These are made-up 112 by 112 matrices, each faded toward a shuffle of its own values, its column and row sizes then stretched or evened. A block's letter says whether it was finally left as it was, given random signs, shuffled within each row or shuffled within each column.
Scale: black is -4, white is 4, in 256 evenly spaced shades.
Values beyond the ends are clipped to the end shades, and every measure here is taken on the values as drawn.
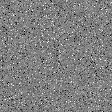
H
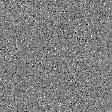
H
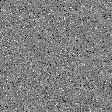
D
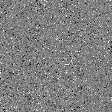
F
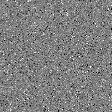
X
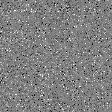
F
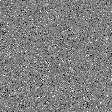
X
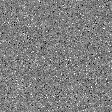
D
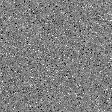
H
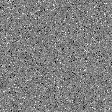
H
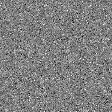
F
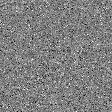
D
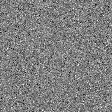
H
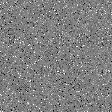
X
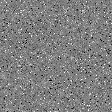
F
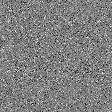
D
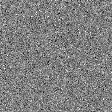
H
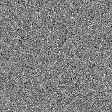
H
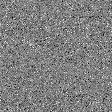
D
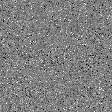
X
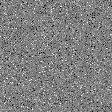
H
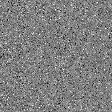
F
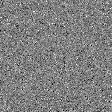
D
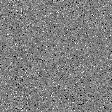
X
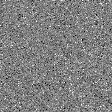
F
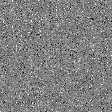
F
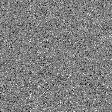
F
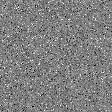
D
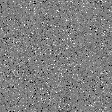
F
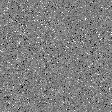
F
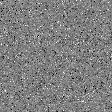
D
